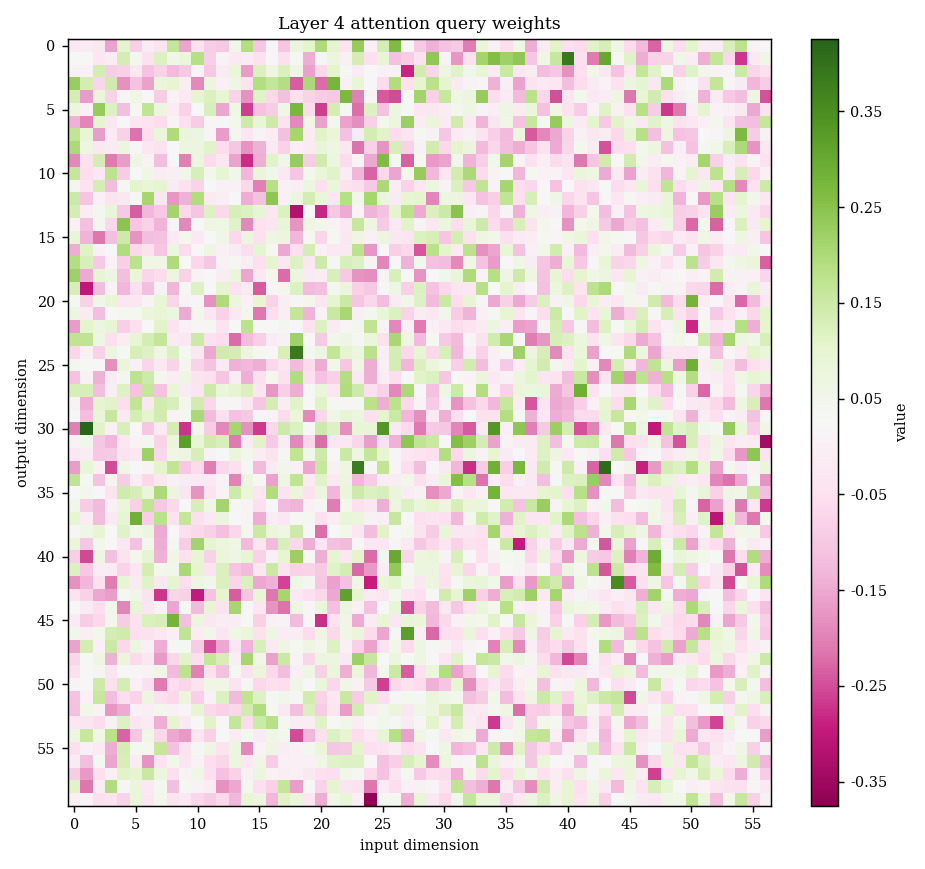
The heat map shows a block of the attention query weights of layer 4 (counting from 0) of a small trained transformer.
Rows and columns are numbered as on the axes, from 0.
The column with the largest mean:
26
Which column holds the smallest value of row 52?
36
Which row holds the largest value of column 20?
0
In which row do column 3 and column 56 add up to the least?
31
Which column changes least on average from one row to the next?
49
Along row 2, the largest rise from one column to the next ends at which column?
28
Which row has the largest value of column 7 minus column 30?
35
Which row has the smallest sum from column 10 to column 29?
25
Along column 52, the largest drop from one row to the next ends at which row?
14
